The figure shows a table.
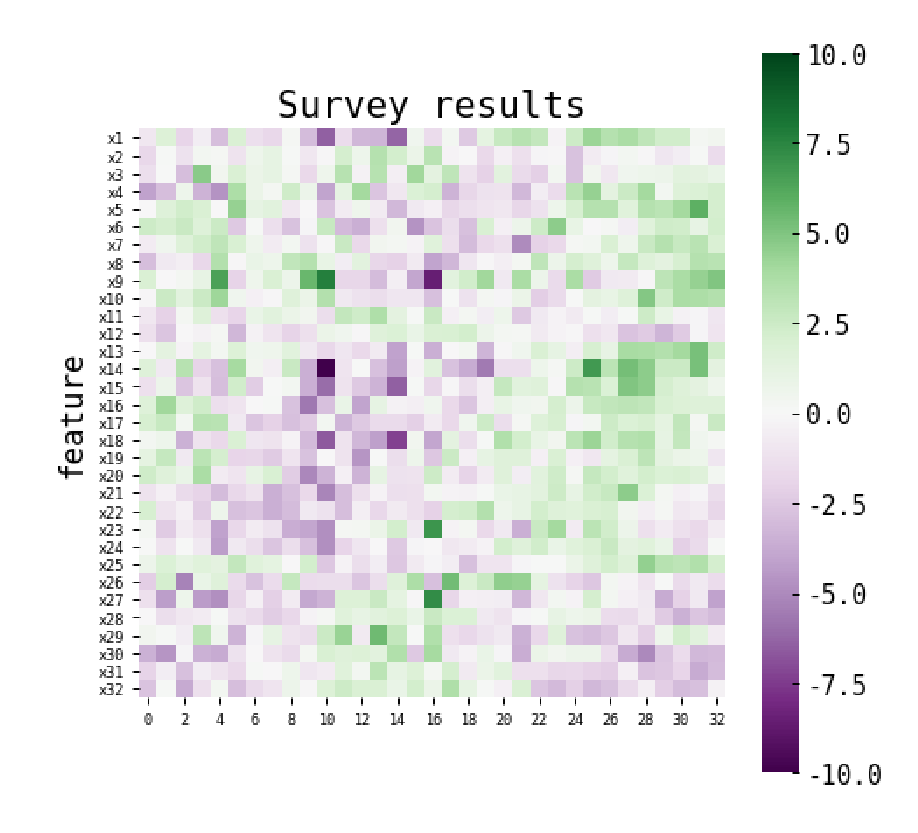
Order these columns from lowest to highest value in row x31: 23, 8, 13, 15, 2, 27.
2, 23, 27, 8, 15, 13
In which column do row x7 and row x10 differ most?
21
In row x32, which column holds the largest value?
17
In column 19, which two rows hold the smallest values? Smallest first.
x14, x13
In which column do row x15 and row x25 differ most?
9
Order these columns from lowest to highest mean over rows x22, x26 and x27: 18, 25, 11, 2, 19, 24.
2, 11, 24, 25, 18, 19
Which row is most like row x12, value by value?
x28
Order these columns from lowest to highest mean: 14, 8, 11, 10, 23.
10, 14, 8, 11, 23
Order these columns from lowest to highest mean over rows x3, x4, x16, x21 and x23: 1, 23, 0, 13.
0, 1, 13, 23
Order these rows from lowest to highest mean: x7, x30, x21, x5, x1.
x30, x21, x1, x7, x5
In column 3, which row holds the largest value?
x3
